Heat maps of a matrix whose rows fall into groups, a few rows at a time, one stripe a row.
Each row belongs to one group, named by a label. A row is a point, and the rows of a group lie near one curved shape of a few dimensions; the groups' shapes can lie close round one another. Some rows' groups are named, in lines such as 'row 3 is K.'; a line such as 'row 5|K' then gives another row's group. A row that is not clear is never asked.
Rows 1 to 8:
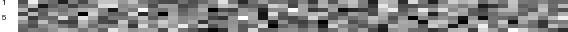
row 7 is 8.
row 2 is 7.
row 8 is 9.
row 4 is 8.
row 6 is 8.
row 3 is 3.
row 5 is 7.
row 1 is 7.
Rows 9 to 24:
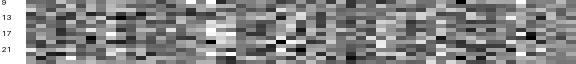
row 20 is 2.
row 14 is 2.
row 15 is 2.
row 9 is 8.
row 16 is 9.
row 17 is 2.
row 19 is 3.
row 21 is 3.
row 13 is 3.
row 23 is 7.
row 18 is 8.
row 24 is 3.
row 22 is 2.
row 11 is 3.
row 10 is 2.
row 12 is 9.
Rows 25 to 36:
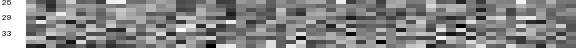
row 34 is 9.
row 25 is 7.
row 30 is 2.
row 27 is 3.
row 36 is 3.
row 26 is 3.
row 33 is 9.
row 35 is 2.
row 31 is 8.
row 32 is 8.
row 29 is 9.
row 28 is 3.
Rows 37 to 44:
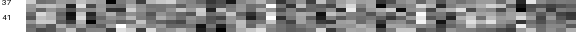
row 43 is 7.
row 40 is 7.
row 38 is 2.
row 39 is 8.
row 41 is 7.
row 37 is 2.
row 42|2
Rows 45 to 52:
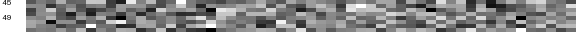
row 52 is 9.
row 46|7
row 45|8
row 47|3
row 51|9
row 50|7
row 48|9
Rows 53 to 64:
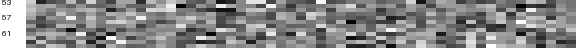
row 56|3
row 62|7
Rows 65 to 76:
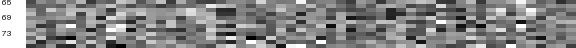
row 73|3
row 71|7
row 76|3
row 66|2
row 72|8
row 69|7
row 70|9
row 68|9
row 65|9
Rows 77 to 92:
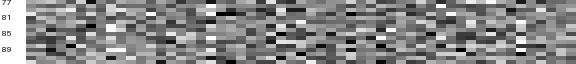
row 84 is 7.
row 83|8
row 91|7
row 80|3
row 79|3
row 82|9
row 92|3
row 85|8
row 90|9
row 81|3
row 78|2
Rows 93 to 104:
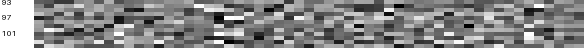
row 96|2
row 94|9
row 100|2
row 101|2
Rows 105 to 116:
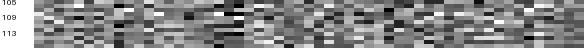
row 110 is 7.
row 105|9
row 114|2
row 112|7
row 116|7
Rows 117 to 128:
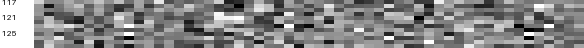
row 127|7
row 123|3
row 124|8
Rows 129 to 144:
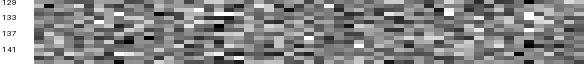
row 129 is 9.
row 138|9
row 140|8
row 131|8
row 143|3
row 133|9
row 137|2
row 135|7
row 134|9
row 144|2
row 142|3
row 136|9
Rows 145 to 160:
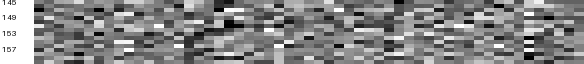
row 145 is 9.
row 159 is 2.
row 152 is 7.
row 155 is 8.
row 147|3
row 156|8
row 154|9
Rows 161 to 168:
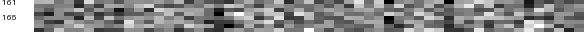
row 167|9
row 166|7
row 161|2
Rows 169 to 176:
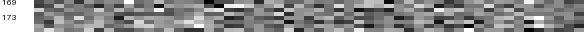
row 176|8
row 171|3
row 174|8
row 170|3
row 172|3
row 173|9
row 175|9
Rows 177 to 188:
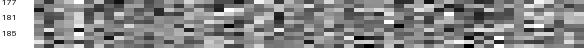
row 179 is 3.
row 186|7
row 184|2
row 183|9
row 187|9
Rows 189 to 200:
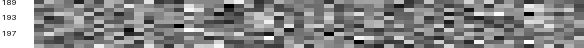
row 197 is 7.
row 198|7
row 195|8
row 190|9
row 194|7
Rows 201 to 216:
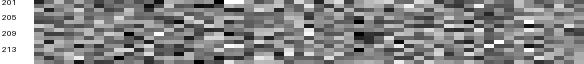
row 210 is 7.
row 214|8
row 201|3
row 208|9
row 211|7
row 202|9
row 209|3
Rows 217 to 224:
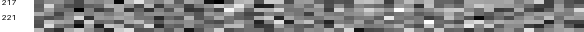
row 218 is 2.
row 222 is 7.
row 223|7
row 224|7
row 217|7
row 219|9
